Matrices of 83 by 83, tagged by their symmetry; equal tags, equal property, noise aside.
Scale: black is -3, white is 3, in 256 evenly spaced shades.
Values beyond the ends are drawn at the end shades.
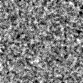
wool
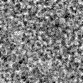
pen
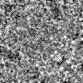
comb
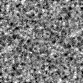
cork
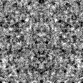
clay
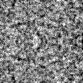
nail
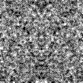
clay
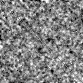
comb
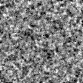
pen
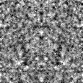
clay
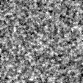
wool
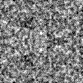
nail
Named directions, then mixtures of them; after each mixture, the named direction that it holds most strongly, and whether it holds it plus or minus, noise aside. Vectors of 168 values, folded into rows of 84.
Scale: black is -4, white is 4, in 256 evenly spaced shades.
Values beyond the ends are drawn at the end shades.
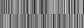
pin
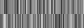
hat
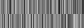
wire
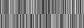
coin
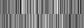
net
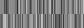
hat, plus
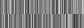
wire, minus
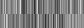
net, minus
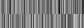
wire, plus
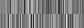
wire, plus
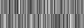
hat, plus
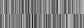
wire, minus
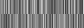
pin, minus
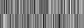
pin, plus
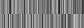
wire, plus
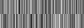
hat, minus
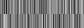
pin, plus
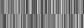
hat, minus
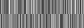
coin, plus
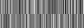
pin, minus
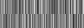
pin, minus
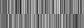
net, plus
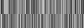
coin, minus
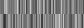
hat, minus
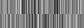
net, minus
